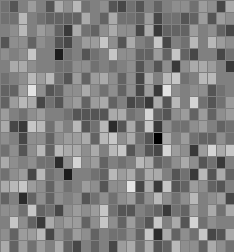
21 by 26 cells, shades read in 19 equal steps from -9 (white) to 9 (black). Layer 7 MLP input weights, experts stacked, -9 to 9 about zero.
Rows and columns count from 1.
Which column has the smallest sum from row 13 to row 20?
9
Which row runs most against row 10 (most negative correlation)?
19
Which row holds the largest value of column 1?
4
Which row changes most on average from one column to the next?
11
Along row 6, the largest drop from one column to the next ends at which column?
21
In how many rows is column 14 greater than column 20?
11
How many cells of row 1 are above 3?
2
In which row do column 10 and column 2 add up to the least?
16
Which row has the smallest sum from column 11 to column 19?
15
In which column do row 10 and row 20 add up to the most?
18
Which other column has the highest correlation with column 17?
5
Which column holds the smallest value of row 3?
3
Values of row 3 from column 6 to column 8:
-1 2 5
